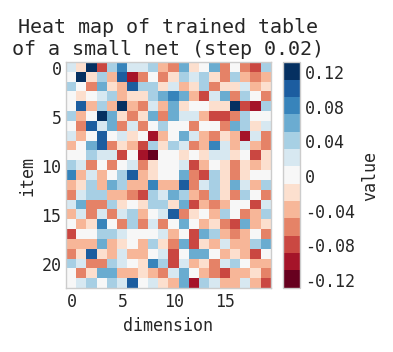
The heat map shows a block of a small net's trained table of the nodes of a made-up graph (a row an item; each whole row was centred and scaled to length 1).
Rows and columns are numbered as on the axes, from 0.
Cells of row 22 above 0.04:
2
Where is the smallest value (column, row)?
8, 9
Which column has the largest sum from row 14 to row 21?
11
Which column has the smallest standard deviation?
7
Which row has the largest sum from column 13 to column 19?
12
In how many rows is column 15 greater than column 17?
7
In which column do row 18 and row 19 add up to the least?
10
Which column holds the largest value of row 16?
3
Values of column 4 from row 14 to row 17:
0.04 -0.06 0 0.04
